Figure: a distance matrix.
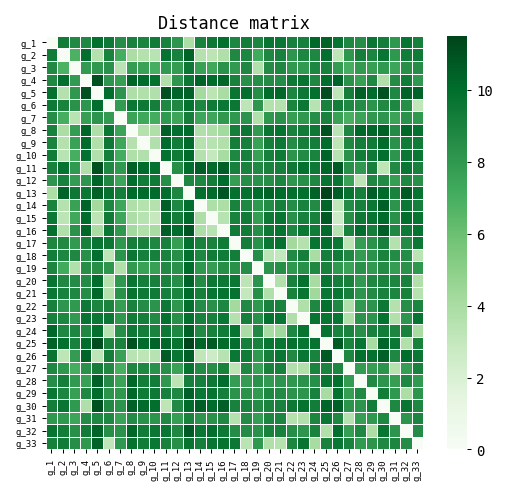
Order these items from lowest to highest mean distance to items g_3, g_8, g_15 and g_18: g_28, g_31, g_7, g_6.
g_7, g_6, g_31, g_28
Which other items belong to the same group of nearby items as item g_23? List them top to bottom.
g_17, g_22, g_27, g_31
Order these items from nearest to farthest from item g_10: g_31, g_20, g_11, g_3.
g_3, g_31, g_20, g_11
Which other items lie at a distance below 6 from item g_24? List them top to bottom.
g_6, g_18, g_20, g_21, g_33
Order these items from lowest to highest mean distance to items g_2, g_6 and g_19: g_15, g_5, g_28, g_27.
g_15, g_5, g_27, g_28
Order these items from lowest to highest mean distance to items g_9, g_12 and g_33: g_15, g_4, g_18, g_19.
g_18, g_15, g_19, g_4
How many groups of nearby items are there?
8
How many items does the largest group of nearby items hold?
9
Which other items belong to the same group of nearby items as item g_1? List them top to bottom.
g_13
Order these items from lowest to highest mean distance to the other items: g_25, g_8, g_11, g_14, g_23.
g_14, g_8, g_23, g_11, g_25
